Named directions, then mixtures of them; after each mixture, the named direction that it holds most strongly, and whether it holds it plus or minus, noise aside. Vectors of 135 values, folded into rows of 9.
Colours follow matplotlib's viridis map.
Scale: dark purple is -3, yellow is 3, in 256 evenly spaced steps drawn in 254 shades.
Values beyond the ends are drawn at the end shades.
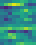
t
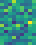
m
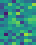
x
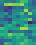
t, plus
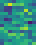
t, plus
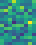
m, plus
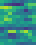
t, minus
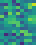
x, plus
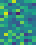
x, minus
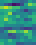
t, minus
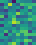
x, plus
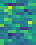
t, minus
